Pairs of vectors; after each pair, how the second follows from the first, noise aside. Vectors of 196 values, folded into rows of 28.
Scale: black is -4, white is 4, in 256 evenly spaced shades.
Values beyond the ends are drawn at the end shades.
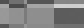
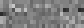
wrapped around, negated, partly zeroed.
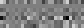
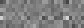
negated, shrunk.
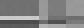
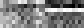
reversed, scaled up.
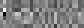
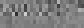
wrapped around, negated, partly zeroed.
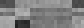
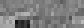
partly zeroed.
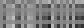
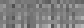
negated, shrunk.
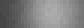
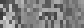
sign-scrambled.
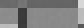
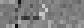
wrapped around, negated, partly zeroed.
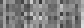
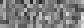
sign-scrambled.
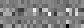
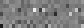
partly zeroed.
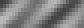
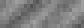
reversed, shrunk.
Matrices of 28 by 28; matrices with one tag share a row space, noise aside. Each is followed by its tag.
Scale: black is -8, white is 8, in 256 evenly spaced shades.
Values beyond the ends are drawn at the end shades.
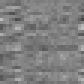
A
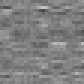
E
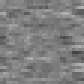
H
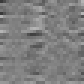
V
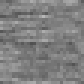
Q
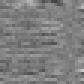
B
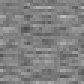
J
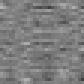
J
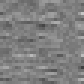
B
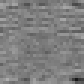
H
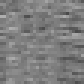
H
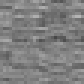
E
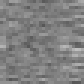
H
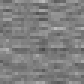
E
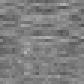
J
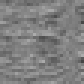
B
